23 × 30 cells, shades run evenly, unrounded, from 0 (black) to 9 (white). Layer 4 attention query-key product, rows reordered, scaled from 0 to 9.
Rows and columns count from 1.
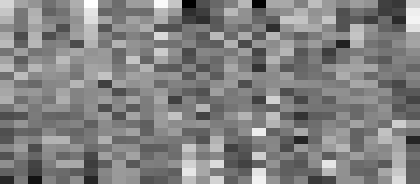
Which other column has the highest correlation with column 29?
14
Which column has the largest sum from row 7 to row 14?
5
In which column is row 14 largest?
15
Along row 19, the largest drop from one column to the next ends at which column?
17
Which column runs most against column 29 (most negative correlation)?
7
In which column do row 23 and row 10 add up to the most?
19
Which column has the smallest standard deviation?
4
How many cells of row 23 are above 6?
4
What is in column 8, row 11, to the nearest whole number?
2
